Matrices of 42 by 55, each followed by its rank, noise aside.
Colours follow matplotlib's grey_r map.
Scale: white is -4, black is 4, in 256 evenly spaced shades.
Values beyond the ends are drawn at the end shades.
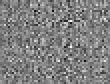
six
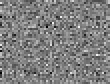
eight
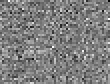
eight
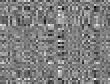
four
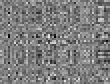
four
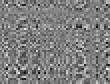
three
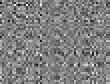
four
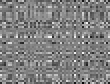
three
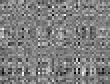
three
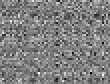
six
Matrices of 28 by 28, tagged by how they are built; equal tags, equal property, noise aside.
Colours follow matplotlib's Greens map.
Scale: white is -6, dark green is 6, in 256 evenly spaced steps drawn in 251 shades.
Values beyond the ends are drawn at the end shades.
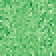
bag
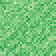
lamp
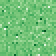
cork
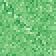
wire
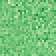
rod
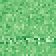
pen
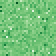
cork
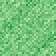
lamp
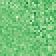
rod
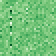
bag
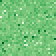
cork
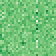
bag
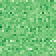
pen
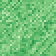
lamp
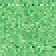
pen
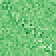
wire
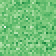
pen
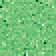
cork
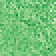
rod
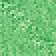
wire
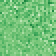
rod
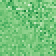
rod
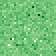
cork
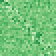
wire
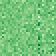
bag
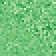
rod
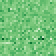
pen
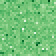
cork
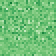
pen
